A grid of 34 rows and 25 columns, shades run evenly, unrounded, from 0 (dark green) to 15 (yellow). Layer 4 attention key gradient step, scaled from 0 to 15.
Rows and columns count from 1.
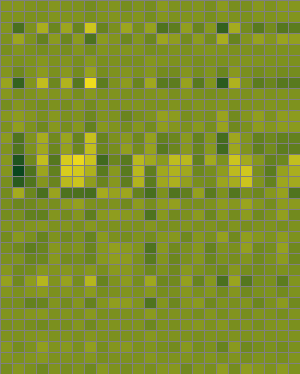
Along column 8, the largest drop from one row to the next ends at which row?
4
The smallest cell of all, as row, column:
16, 2
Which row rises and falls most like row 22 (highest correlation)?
34
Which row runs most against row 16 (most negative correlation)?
18
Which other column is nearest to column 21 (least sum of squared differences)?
12
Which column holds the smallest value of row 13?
19
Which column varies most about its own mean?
8
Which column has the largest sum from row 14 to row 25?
21
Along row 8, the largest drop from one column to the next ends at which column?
9
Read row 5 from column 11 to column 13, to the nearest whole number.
8 8 7
